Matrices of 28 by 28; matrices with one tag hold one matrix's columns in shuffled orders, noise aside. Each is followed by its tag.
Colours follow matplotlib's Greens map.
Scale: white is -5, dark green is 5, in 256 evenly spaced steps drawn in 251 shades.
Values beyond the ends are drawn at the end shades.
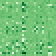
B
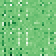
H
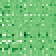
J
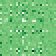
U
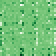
H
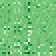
B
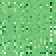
B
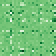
U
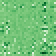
B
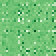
U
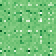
U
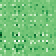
J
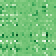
J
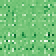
J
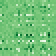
J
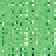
H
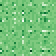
U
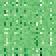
H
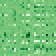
J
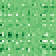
J
